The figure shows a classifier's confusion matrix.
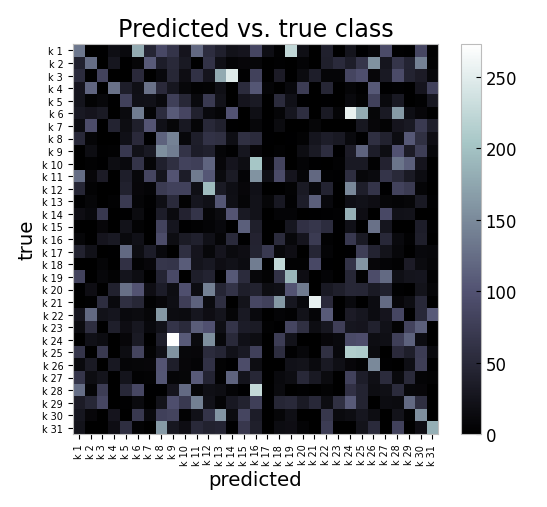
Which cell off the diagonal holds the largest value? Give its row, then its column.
k 24, k 9
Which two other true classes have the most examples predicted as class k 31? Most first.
k 22, k 4
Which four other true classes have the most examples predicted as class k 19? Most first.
k 1, k 20, k 23, k 29
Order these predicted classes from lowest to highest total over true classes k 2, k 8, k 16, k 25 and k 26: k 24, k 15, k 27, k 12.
k 27, k 15, k 12, k 24
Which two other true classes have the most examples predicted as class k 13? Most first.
k 3, k 30
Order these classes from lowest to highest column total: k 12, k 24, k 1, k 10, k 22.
k 22, k 1, k 10, k 12, k 24
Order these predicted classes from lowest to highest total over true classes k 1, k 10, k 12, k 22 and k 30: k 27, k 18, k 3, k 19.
k 3, k 18, k 27, k 19
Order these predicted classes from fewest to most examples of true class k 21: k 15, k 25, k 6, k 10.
k 25, k 15, k 6, k 10
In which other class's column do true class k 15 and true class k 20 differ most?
k 12
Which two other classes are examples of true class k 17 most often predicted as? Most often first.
k 5, k 25
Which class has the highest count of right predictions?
k 21
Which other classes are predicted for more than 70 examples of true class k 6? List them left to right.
k 9, k 10, k 14, k 24, k 25, k 28
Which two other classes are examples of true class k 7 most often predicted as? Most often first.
k 2, k 30
